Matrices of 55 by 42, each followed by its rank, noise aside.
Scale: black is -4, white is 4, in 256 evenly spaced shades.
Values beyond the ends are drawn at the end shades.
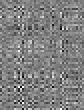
two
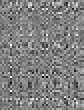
four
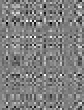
two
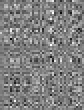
four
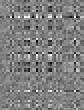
one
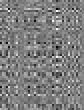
two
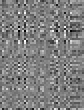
two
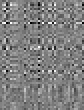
two
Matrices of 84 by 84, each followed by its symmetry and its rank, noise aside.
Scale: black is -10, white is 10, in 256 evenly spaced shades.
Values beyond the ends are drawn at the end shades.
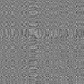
no symmetry, rank three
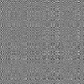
no symmetry, rank two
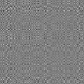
no symmetry, rank three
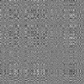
symmetric, rank two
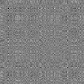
symmetric, rank three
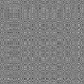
antisymmetric, rank two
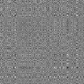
symmetric, rank four
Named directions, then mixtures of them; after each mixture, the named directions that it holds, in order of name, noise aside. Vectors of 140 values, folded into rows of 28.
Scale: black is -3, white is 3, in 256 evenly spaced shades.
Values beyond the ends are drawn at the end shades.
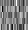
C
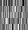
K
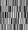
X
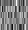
C.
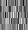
K, X.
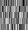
C, K, X.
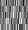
C, K, X.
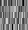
C, K.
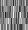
C, X.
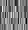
C, K, X.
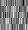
C, K, X.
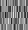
X.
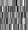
C, K, X.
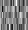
C.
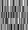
C, K.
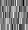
C, K, X.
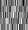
C, K, X.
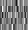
C, X.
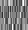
K, X.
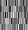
K, X.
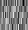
C, K, X.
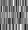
C, K, X.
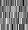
C, K, X.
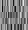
C, K.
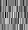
K, X.
